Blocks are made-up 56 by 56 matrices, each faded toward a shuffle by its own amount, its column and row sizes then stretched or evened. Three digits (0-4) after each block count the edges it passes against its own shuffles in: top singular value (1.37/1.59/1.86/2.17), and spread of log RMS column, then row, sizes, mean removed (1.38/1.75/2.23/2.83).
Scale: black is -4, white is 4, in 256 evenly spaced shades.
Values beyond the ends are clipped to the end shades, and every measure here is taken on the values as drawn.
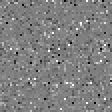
0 0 2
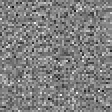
3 0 0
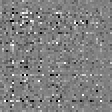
1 3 3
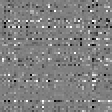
3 2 4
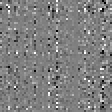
2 4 2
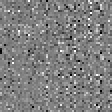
3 3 1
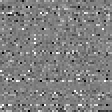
2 0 4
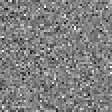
1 0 0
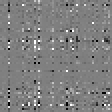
3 4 4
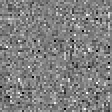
0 2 2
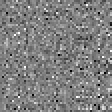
3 2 0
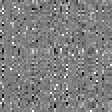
4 3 0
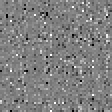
1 2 1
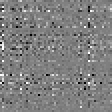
2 3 4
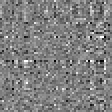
4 2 3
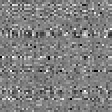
4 0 4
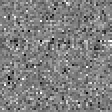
1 1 2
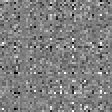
3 3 3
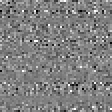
3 0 4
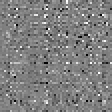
3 2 3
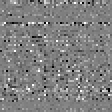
2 1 4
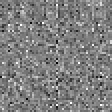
3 2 2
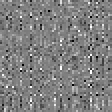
4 3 1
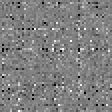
2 2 3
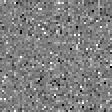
1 0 0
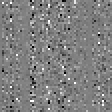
0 4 0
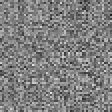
3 1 0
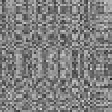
4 2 0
